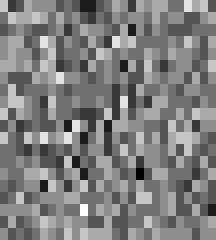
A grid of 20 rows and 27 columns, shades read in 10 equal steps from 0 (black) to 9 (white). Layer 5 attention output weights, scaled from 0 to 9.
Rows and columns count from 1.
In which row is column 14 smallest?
11
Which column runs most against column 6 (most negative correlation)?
16
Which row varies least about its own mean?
8
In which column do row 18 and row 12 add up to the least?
27
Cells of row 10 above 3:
19
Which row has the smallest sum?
3
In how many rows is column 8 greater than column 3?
7
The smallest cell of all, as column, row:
18, 15
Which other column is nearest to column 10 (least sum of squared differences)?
22
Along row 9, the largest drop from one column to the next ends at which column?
17
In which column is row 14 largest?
9
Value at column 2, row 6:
6
